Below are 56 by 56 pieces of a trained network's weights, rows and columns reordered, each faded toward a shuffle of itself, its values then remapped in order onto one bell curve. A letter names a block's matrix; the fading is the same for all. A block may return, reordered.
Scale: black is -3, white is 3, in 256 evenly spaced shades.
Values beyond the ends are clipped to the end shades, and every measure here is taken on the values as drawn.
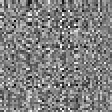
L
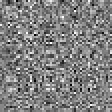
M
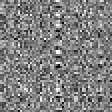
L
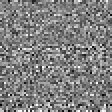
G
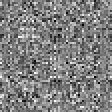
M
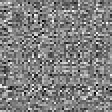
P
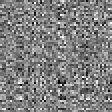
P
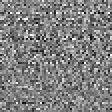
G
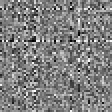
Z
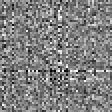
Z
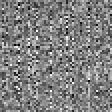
Z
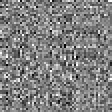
P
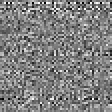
M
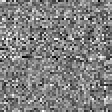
G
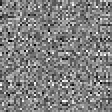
P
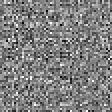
P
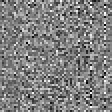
Z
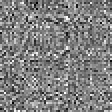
P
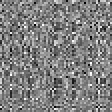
L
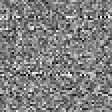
G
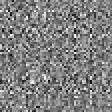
P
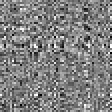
M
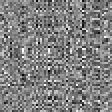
L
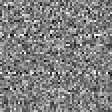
G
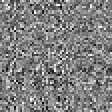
P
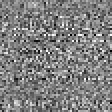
G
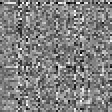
Z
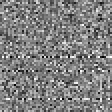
G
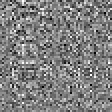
M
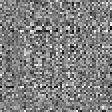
M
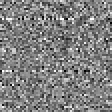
G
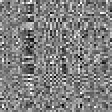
L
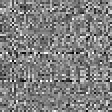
M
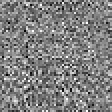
P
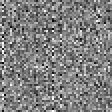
Z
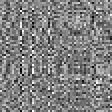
L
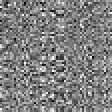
L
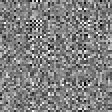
L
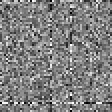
Z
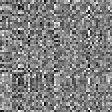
L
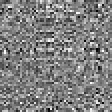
P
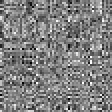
L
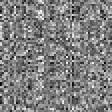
L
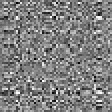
M
